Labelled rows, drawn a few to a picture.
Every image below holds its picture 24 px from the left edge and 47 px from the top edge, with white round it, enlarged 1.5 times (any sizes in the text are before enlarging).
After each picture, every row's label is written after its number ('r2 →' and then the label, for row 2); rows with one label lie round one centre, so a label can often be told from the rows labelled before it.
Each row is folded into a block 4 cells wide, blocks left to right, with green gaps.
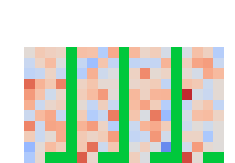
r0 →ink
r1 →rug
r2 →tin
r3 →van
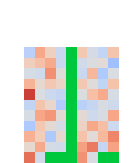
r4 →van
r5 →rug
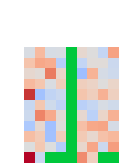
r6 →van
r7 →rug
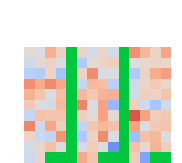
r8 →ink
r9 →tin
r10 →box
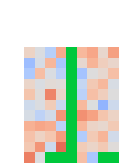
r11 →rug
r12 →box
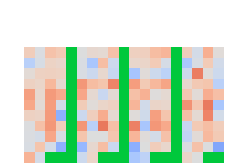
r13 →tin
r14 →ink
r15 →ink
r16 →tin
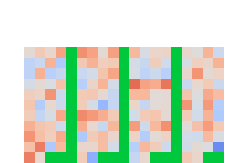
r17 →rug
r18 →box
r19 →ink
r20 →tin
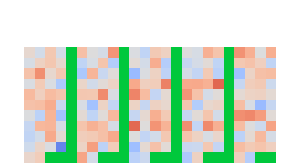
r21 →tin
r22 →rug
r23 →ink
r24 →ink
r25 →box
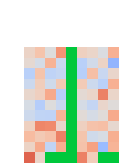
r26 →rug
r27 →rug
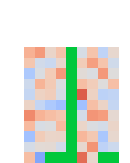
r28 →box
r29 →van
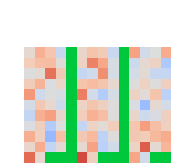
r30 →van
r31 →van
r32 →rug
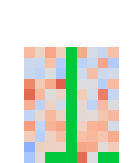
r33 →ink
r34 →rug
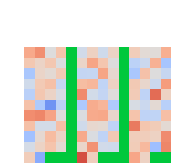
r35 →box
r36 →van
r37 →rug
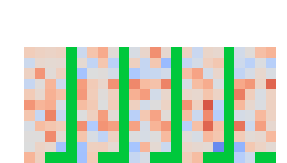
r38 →tin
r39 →ink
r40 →ink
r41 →tin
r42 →ink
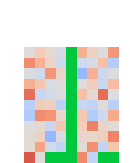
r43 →van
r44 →rug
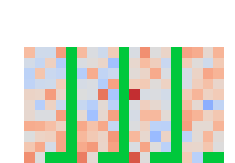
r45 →rug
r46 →rug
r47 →van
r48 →box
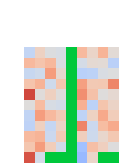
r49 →van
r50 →ink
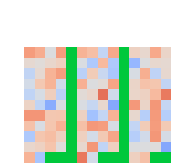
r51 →box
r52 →rug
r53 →tin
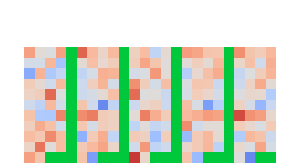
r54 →rug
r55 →box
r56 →van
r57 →box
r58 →box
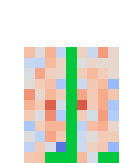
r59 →tin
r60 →tin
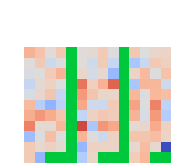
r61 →box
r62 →ink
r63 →tin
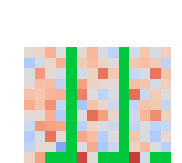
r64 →tin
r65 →van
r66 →van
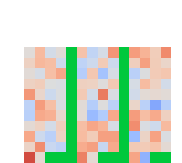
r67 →van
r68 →rug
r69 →box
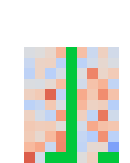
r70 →rug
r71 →tin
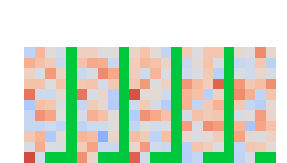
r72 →van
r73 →van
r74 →van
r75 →ink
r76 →ink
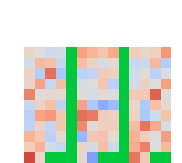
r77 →van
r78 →box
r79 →rug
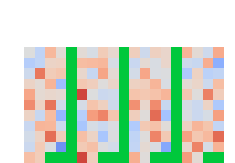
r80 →tin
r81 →van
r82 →tin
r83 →rug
